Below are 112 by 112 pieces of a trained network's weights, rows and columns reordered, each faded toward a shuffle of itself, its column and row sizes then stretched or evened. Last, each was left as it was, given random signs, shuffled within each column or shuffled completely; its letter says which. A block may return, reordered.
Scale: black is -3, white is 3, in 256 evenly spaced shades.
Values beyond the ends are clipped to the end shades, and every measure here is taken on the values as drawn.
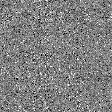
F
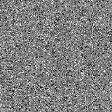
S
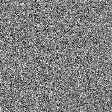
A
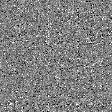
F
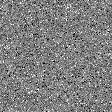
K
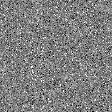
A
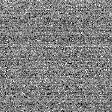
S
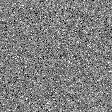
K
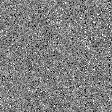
A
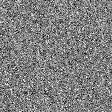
K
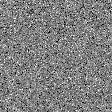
K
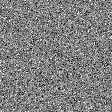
K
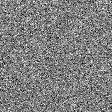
K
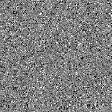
S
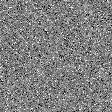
K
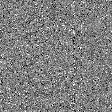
A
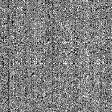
S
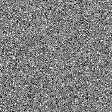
A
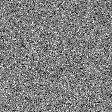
K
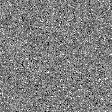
A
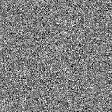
S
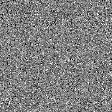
F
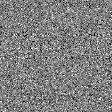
F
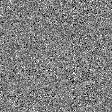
F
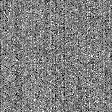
A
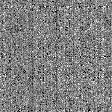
S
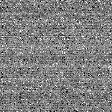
S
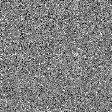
F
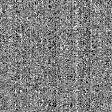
S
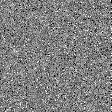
A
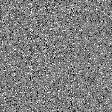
A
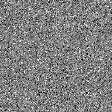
F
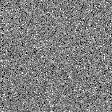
A
